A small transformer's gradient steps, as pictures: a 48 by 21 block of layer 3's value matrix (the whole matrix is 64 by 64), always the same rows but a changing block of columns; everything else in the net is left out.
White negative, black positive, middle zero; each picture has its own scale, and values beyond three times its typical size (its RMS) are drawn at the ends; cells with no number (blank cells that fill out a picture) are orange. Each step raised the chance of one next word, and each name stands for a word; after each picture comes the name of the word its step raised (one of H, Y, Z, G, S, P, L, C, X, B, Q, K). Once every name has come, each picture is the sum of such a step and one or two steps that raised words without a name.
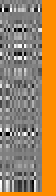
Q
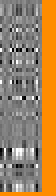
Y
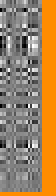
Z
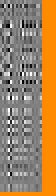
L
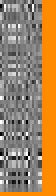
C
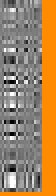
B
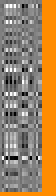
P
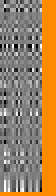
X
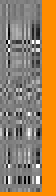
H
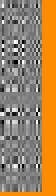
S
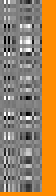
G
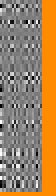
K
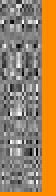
K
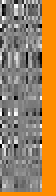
Y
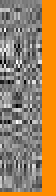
B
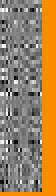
X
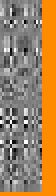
K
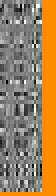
S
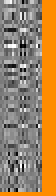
X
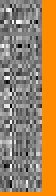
K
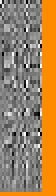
Q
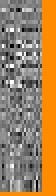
Q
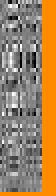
P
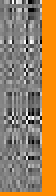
G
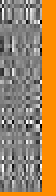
K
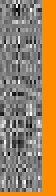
P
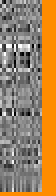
X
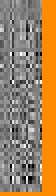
H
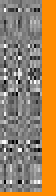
L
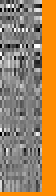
Q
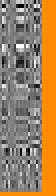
B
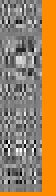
K
